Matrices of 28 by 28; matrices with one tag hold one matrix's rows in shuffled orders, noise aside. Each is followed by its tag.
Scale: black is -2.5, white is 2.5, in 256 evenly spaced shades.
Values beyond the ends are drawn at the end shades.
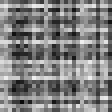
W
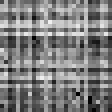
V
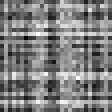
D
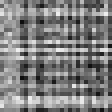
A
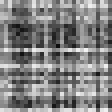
W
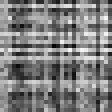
W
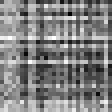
A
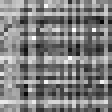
A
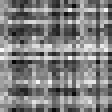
W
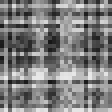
D
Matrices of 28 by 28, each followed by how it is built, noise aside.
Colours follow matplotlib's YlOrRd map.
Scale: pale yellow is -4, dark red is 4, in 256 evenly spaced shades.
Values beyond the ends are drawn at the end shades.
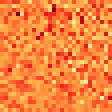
upper triangular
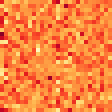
uneven columns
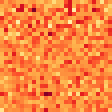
uneven rows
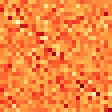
banded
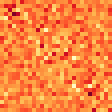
banded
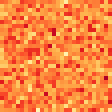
repeating rows
